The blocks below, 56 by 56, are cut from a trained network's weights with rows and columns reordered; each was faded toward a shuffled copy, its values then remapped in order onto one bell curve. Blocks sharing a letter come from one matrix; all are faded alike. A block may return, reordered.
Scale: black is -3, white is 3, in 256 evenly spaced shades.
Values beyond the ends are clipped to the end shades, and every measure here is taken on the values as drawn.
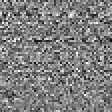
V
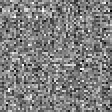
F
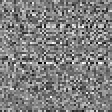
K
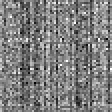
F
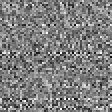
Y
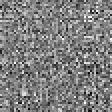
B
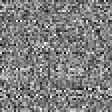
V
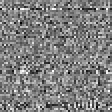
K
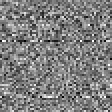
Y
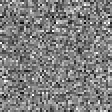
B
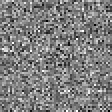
B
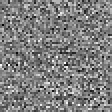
B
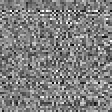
K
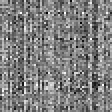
F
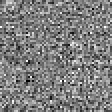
B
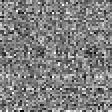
V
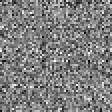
B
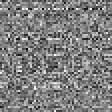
K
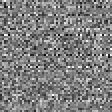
K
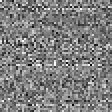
V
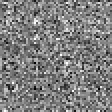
B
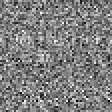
B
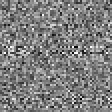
Y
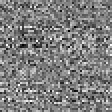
V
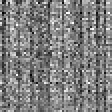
F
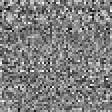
V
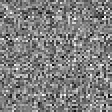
V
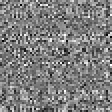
V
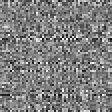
K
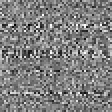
K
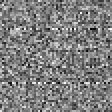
F
